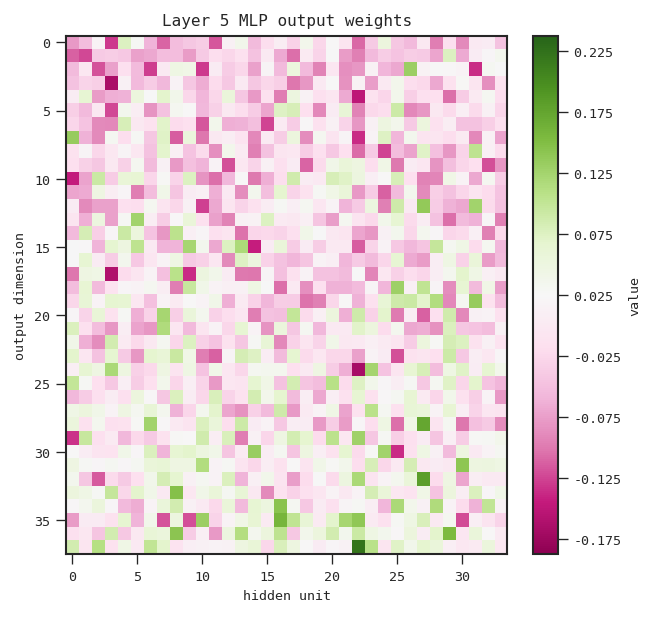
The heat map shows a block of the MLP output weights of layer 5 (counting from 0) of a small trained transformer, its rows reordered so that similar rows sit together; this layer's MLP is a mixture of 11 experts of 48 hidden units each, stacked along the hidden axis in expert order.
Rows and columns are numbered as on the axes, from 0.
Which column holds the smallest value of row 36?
11
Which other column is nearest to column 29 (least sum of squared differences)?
20
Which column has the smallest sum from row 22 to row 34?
25
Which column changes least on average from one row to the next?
33
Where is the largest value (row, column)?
37, 22
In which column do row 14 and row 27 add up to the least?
13
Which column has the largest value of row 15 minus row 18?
16
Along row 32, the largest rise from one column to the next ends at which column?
27
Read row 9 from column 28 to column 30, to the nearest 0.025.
-0.075 -0.05 -0.025
